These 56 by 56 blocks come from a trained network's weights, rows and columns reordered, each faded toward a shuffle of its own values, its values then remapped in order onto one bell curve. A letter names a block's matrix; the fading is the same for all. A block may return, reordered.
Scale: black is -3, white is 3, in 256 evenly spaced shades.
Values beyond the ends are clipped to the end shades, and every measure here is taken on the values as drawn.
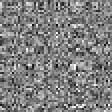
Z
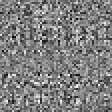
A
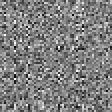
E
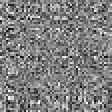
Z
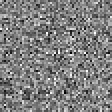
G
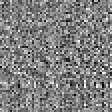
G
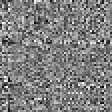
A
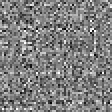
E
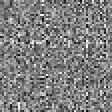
E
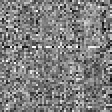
E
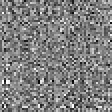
G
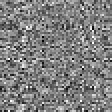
A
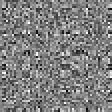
Z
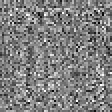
G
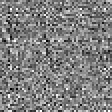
E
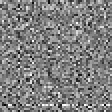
E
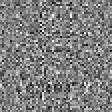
A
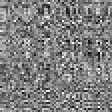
Z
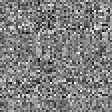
A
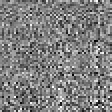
Z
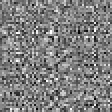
Z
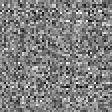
A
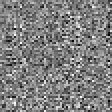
A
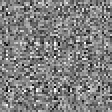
G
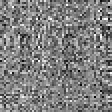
G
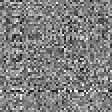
E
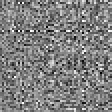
E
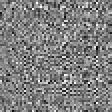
Z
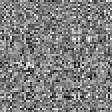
Z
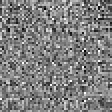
A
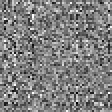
E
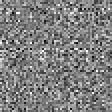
A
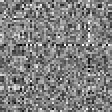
E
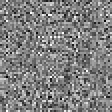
G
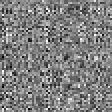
Z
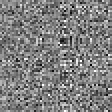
Z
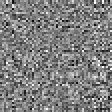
A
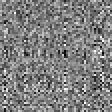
E
